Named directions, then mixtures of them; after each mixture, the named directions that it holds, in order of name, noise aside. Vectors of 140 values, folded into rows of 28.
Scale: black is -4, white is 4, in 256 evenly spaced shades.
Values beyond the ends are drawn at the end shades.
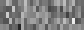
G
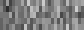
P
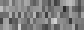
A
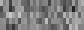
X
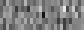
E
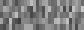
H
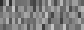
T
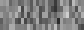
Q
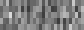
E, Q, X.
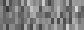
P.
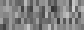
E, H, Q.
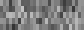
X.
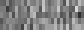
P.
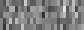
E, G.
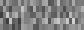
G, H, X.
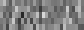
A, E, Q.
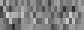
G, H, X.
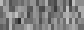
H, Q, X.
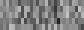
Q.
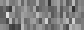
G, X.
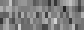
A.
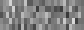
G, P.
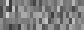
G, T, X.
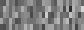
H, T.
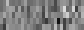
E, Q.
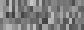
G, T, X.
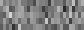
A, X.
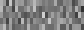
E, T.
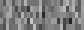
A, E.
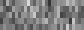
A, G, P.
